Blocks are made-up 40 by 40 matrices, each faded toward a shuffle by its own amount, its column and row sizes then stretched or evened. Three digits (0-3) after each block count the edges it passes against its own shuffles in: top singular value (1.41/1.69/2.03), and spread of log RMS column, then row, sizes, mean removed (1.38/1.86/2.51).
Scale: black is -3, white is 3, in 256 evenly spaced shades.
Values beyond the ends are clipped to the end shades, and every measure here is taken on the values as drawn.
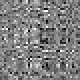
3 1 2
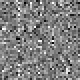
1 2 1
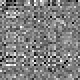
3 1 2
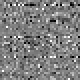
2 0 2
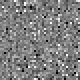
0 1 0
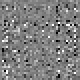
0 3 2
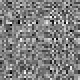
3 2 2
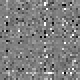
0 2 2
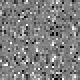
2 2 0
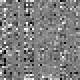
2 3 2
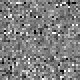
0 0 2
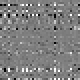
3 2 3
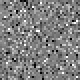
0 0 0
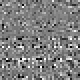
1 2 3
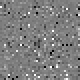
0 1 1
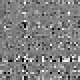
1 2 3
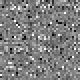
1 0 1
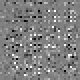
1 3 3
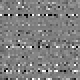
2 1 3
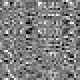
3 2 1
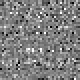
0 0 2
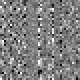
2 3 0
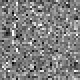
0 2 0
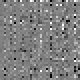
0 3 2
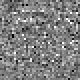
0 0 1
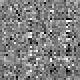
2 2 1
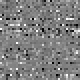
1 1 3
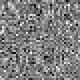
2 0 0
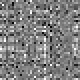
3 2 0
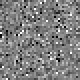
0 1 0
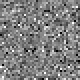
0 0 1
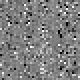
0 2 0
